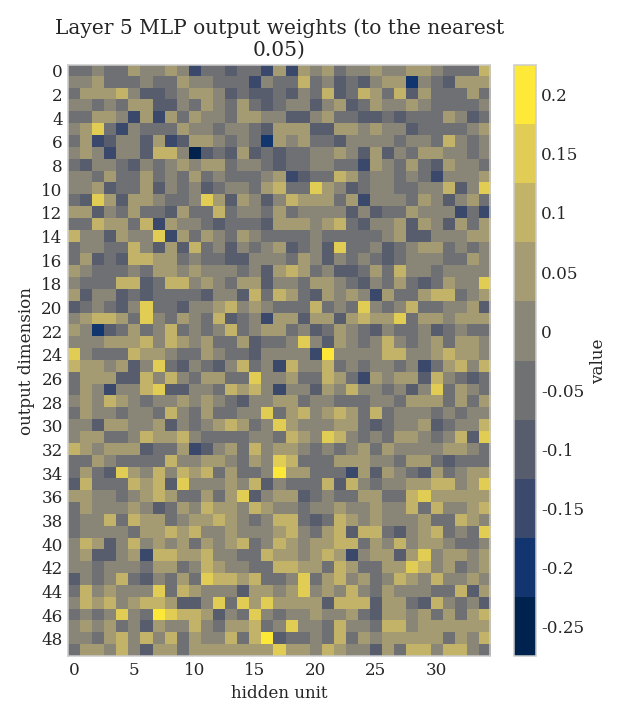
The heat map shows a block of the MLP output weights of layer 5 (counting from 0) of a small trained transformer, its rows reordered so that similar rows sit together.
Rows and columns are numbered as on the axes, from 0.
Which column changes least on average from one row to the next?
26
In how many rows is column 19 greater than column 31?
21
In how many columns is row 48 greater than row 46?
12
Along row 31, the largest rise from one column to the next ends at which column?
34
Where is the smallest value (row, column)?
7, 10
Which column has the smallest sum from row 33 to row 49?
0
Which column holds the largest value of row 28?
3
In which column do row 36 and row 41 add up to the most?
29
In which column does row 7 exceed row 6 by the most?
8
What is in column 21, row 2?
0.1
